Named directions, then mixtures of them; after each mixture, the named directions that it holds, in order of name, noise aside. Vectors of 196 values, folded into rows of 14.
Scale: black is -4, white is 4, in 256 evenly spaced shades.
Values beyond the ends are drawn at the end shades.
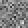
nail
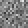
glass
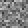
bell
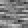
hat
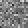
glass, hat, nail.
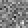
nail.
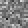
bell, glass, hat.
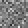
glass, nail.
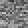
glass, hat.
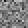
bell.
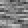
hat.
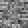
bell, glass, hat.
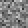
bell.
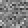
hat, nail.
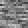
hat.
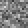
bell, glass, hat.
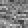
hat, nail.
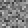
bell.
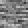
hat.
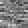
hat.
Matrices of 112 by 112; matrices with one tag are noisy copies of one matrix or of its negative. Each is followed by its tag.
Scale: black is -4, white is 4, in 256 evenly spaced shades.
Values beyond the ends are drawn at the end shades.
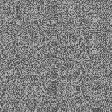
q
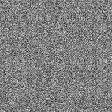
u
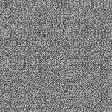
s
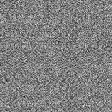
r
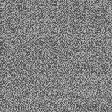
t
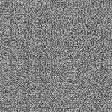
s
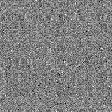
u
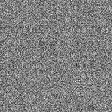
t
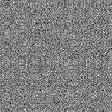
s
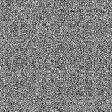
u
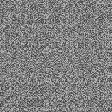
r
